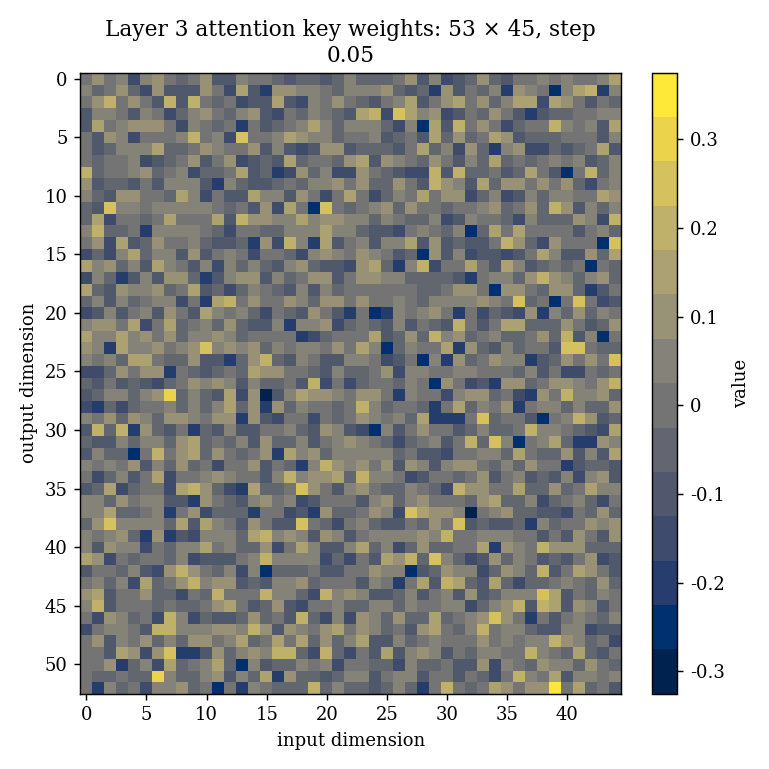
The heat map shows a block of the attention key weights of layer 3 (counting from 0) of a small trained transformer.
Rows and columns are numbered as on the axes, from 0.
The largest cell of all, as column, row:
39, 52
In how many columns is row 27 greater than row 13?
20
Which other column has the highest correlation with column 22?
9
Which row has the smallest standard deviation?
0
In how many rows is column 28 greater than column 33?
20
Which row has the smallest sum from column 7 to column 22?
37
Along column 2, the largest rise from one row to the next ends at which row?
11
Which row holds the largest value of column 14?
47
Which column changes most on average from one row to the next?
34
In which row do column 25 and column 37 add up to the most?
49
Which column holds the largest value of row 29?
33
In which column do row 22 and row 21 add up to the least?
43
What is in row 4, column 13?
-0.2
